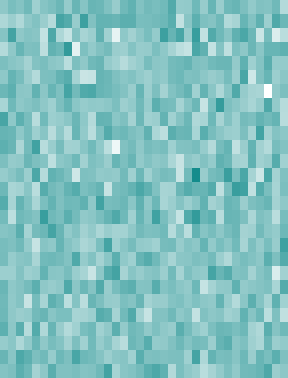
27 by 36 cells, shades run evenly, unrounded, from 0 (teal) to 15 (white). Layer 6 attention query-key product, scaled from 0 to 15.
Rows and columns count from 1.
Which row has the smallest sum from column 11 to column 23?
2
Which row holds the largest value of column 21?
10
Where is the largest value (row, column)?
7, 34
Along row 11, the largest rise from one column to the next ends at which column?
6
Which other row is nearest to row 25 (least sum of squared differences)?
5
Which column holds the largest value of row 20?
35
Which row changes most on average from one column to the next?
3
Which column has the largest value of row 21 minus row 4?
26
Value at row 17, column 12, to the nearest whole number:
8
